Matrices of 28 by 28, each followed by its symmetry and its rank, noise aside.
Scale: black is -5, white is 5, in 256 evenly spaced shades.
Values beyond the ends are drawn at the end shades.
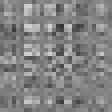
no symmetry, rank two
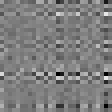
no symmetry, rank one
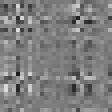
no symmetry, rank two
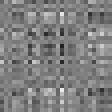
no symmetry, rank two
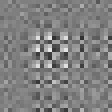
symmetric, rank one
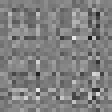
antisymmetric, rank two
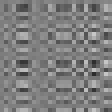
no symmetry, rank one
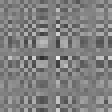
symmetric, rank one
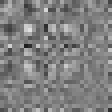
symmetric, rank two
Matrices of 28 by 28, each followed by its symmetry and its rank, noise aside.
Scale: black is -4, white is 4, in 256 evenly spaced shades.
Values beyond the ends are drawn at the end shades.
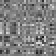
no symmetry, rank three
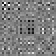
symmetric, rank two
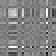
symmetric, rank one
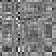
no symmetry, rank three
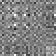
symmetric, rank three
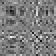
symmetric, rank three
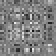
no symmetry, rank three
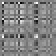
symmetric, rank one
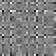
no symmetry, rank two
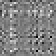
symmetric, rank three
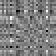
antisymmetric, rank two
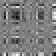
symmetric, rank one
